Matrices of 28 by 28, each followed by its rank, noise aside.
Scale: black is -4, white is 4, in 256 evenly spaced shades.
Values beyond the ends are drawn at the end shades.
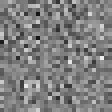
six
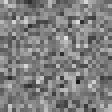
eight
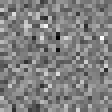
six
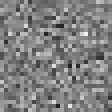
eight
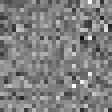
six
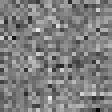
eight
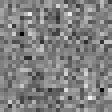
eight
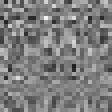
four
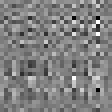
three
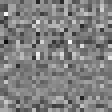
four
